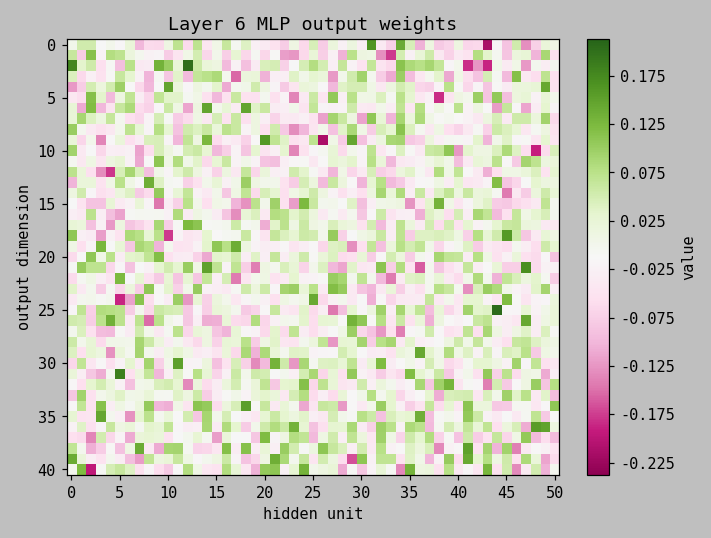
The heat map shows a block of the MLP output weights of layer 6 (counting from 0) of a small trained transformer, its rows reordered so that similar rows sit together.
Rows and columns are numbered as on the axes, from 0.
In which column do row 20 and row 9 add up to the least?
26
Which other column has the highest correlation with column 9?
44
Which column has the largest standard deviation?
43
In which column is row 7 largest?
31
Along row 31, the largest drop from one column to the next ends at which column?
6
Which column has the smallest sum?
33
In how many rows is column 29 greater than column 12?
25
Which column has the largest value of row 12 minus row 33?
38
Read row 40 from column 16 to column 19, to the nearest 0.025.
0.075 0.025 -0.05 -0.1
